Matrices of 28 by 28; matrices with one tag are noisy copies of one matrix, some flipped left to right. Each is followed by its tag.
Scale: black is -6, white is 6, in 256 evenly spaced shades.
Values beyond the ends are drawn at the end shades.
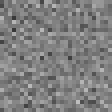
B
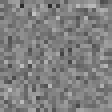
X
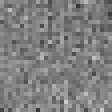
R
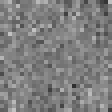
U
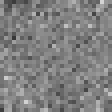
U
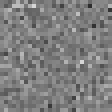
X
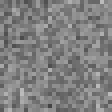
U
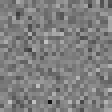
B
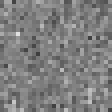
U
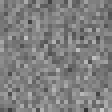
R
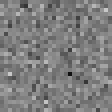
X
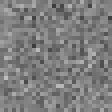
X
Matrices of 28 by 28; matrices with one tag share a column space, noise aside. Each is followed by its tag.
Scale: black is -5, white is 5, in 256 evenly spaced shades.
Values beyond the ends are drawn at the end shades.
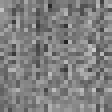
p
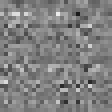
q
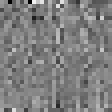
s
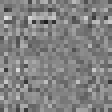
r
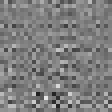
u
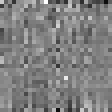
s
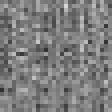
p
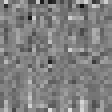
s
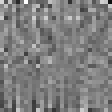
s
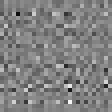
q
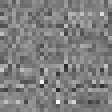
q
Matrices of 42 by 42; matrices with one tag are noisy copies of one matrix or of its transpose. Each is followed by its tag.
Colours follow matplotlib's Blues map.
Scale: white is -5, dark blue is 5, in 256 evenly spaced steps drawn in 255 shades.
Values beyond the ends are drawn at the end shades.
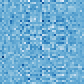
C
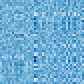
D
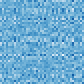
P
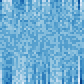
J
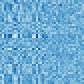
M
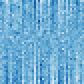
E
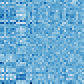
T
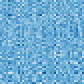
P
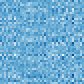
P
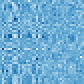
M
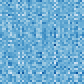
P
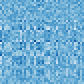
C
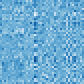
D
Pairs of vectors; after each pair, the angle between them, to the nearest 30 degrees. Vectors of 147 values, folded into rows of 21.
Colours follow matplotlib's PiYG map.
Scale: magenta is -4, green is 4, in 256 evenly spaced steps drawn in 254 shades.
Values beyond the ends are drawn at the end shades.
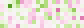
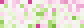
90 degrees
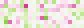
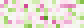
30 degrees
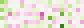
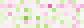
90 degrees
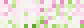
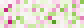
90 degrees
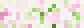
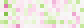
120 degrees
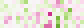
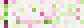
90 degrees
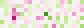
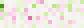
60 degrees
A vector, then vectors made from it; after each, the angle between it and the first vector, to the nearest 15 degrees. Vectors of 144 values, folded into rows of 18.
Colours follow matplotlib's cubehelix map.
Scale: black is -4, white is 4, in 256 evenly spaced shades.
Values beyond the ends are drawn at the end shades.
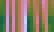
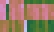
75 degrees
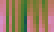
165 degrees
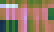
60 degrees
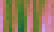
120 degrees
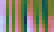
150 degrees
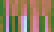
45 degrees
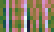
30 degrees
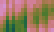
120 degrees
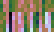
90 degrees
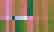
75 degrees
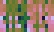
135 degrees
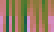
165 degrees
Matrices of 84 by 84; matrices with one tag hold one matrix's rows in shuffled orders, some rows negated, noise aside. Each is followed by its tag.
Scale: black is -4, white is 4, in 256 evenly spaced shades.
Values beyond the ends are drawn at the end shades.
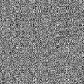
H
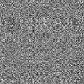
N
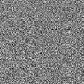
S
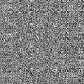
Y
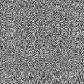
N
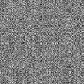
S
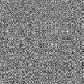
S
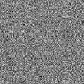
S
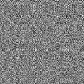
H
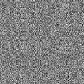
H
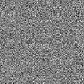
N
